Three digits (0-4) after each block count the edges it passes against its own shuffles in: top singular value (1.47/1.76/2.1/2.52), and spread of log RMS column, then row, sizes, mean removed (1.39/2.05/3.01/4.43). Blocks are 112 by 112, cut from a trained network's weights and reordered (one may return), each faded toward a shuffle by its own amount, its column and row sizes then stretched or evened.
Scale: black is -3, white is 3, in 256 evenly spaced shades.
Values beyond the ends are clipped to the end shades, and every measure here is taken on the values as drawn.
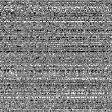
4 1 3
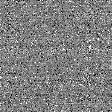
0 1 1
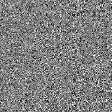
2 2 1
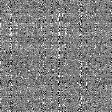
2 3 0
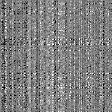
4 3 3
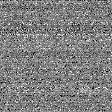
1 0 2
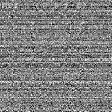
4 1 2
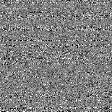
1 0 3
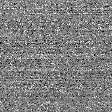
1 0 2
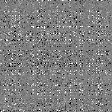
0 3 3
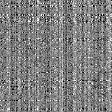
4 1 3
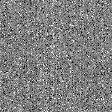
0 1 1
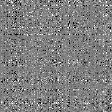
0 3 3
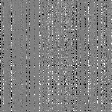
2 4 2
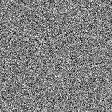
1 0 0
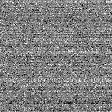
3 0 1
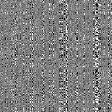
4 4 2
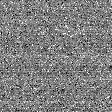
1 0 0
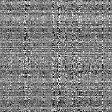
4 3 0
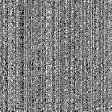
4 2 2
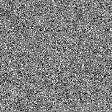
0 0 2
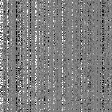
4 4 2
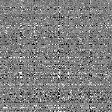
2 2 3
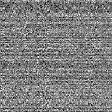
3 2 0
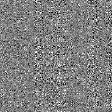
2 3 2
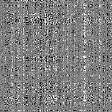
3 3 3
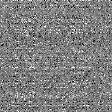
2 2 2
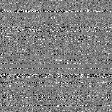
0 1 4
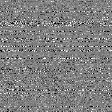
0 1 4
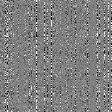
3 4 1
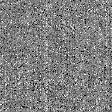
0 1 1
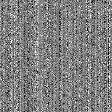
3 3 0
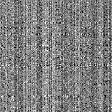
4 1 2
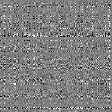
3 3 4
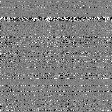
1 1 4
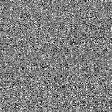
1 0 2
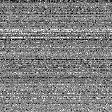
4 0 3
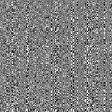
4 4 2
